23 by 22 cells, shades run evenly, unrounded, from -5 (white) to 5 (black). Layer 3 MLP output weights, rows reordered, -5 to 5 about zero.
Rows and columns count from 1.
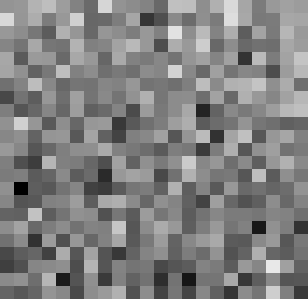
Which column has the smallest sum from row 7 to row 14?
14
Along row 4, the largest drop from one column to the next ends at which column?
13
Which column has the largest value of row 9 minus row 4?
15
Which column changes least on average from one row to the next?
7
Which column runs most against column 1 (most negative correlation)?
11
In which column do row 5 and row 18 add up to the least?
9
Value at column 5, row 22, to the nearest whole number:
4
